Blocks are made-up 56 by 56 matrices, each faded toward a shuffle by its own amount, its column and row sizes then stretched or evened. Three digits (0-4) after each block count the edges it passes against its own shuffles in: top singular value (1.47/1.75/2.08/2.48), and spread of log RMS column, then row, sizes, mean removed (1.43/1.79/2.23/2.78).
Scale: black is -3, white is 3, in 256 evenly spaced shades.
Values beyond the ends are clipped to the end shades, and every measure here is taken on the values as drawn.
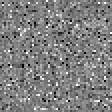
0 0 2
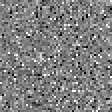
1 0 0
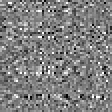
3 1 3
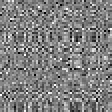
4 1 2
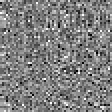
3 1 0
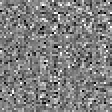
2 1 1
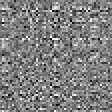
3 2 3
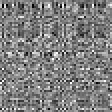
4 1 4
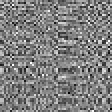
4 2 3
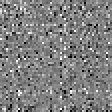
2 3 2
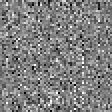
2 3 0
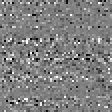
2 1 4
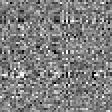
3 1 3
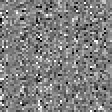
0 4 0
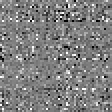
1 3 4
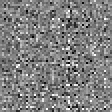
2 3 1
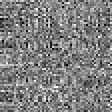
3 1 2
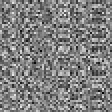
4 2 0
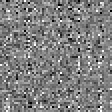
1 3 2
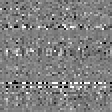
3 1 4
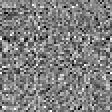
3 0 1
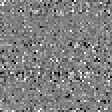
1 1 3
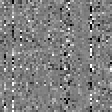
2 4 1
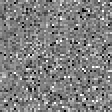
1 1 1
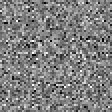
2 0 2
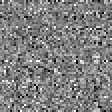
1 0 3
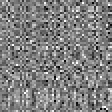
4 3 0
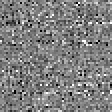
1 1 3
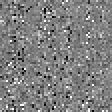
0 3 0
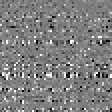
3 1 4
